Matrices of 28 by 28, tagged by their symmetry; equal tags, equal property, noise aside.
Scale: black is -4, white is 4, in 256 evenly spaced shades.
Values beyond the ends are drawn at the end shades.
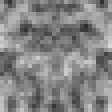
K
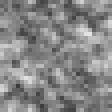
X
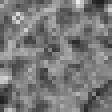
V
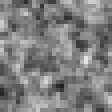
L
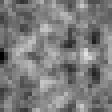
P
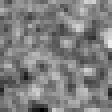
L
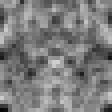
K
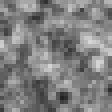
L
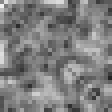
V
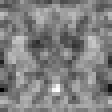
K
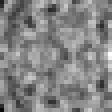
P
